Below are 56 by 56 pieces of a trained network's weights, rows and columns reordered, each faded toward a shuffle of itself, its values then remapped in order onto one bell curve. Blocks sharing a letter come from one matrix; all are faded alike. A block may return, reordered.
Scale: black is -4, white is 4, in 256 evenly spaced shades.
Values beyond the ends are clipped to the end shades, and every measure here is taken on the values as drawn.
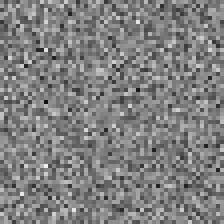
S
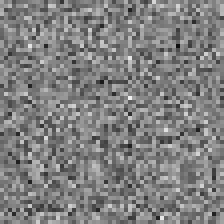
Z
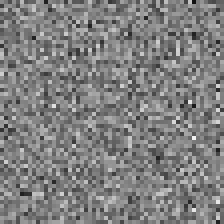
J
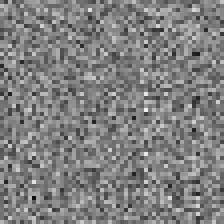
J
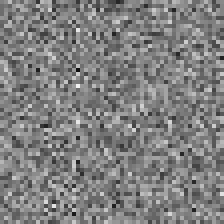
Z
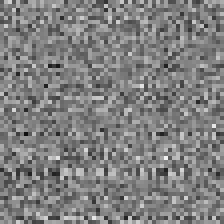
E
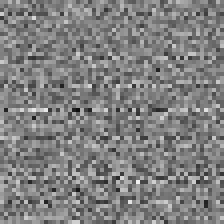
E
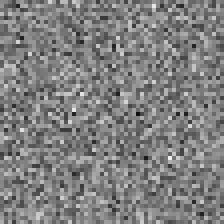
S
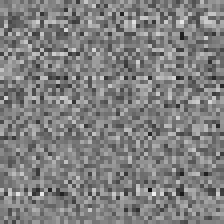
E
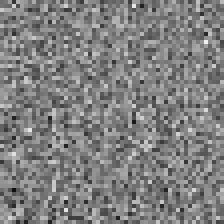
J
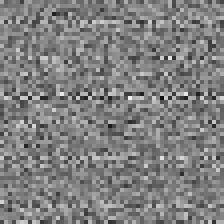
E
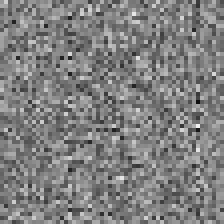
J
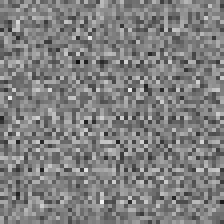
E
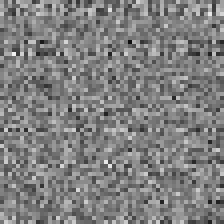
E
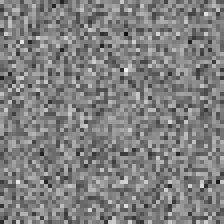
S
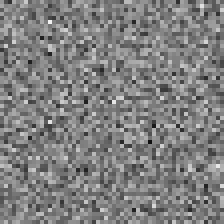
Z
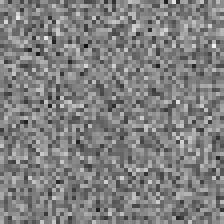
S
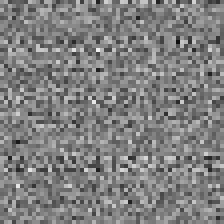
E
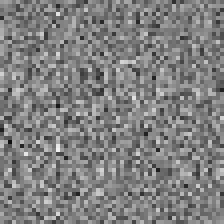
Z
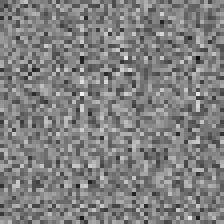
Z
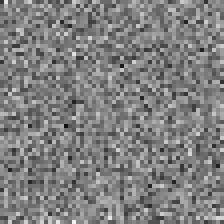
S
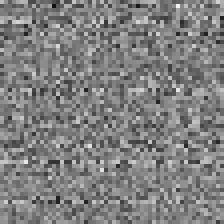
E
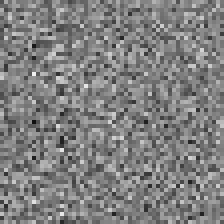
J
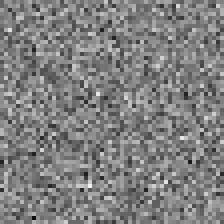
S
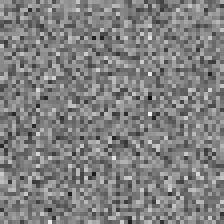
S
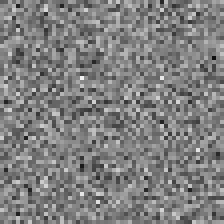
Z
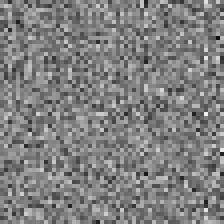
J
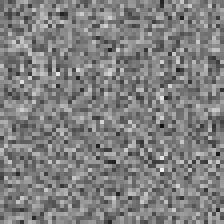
Z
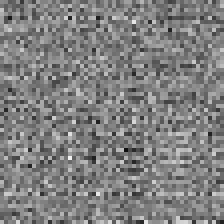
E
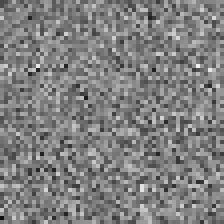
S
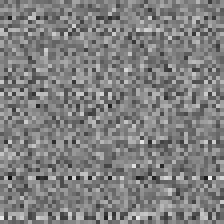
E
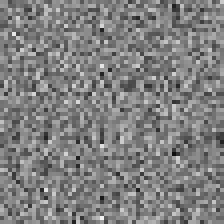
Z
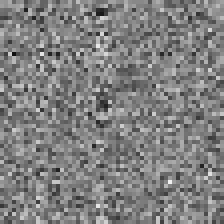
J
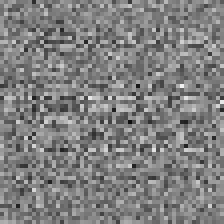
E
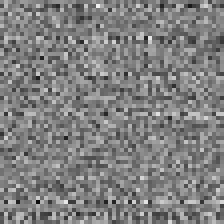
E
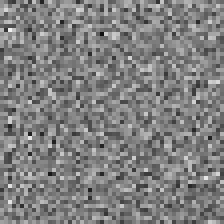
Z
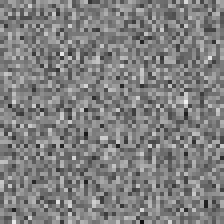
Z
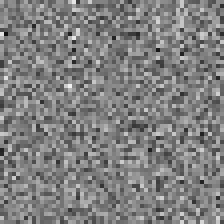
J
